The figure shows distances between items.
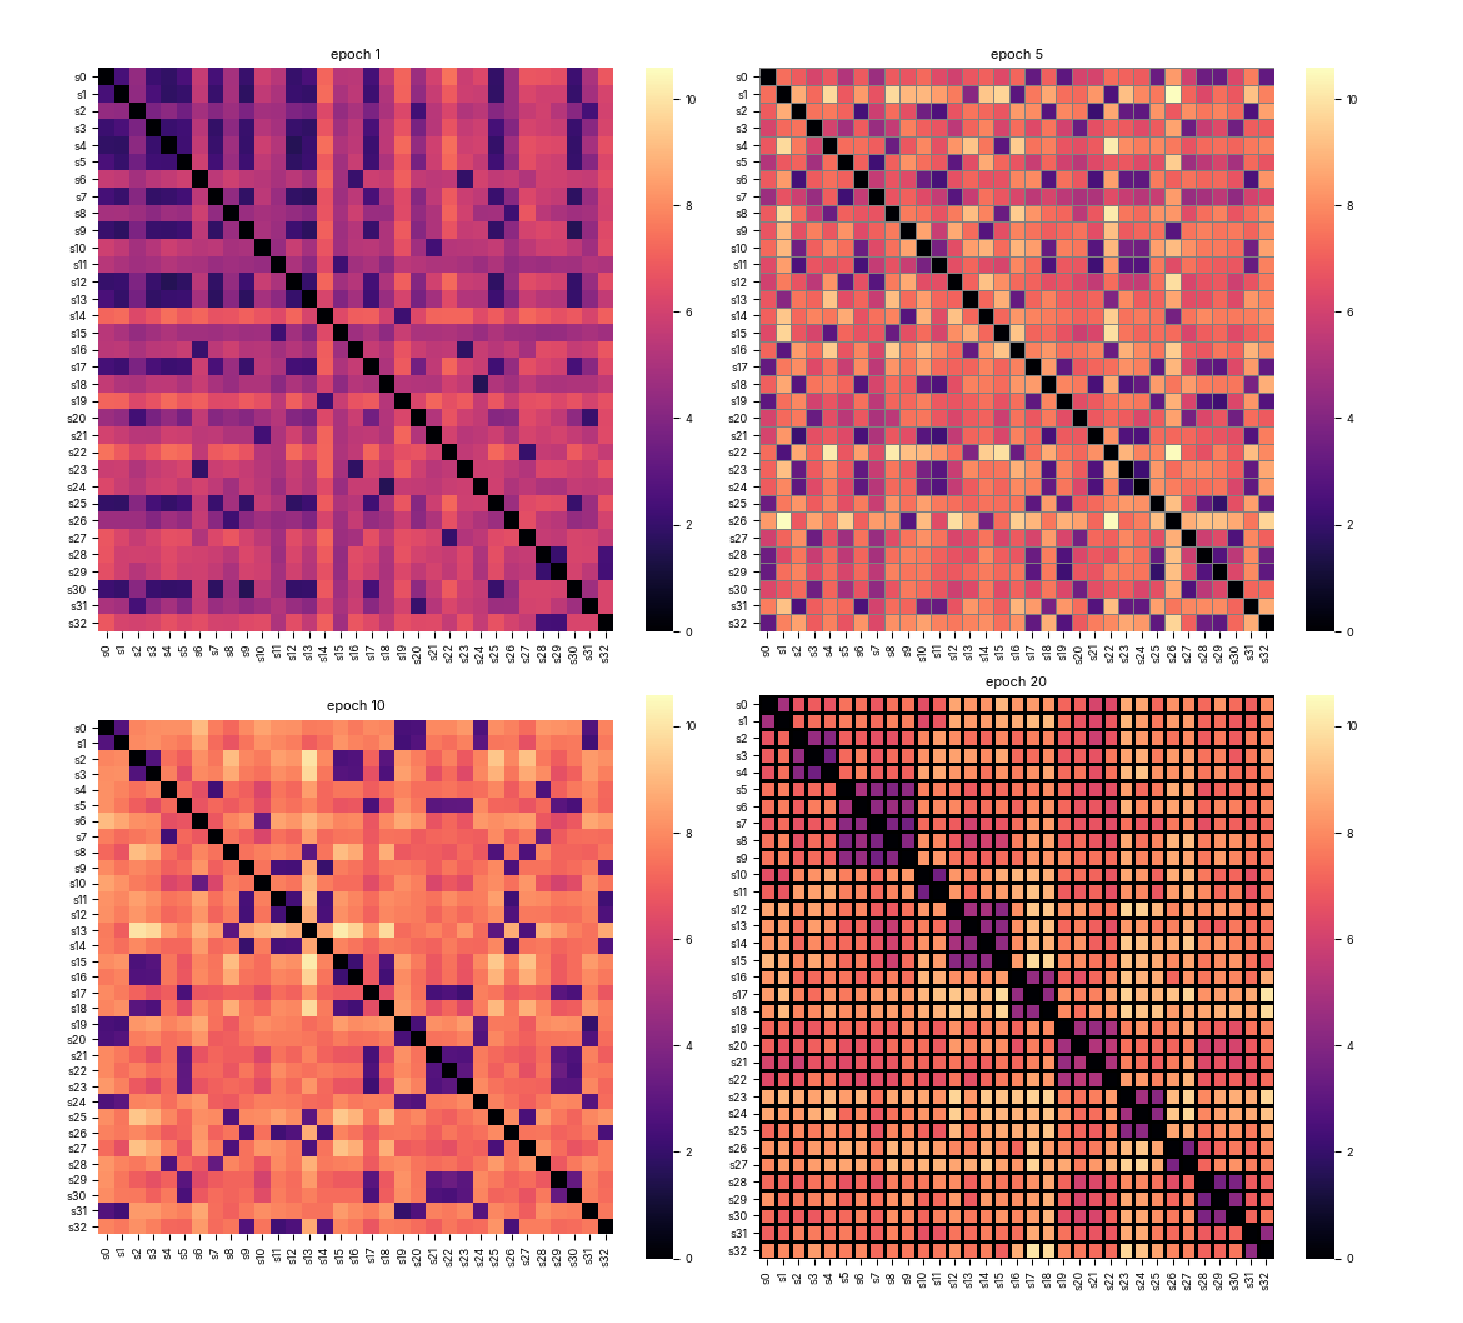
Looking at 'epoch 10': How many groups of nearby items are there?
7
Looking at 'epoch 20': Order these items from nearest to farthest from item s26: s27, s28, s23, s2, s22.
s27, s28, s2, s22, s23
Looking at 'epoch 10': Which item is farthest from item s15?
s13
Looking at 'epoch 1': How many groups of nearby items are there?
10
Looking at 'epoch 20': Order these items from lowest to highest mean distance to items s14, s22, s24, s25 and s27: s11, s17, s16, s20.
s20, s11, s16, s17
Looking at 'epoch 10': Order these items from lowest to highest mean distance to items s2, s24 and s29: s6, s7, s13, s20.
s20, s7, s6, s13
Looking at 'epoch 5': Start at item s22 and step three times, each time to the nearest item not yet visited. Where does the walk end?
s13
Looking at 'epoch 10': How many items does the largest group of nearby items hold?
7
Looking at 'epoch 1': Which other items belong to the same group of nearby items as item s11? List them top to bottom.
s15
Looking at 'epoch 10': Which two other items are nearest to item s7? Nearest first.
s4, s28
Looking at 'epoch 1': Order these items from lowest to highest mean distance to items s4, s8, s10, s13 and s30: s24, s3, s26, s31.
s3, s26, s31, s24
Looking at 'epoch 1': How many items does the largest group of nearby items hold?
12
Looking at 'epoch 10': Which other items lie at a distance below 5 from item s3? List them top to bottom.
s2, s15, s16, s18
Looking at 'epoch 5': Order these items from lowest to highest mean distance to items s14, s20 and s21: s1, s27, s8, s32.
s27, s8, s32, s1
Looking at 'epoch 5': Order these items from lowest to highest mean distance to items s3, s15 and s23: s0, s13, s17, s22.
s0, s17, s13, s22
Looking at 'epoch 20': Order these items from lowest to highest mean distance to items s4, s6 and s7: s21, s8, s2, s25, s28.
s8, s2, s21, s28, s25
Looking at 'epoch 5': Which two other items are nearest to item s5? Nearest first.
s7, s12
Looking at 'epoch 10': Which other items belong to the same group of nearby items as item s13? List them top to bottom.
s8, s25, s27
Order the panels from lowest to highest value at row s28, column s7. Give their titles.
epoch 10, epoch 5, epoch 1, epoch 20
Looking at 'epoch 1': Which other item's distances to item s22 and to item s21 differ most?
s27
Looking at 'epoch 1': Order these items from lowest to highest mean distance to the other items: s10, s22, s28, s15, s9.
s9, s15, s10, s28, s22
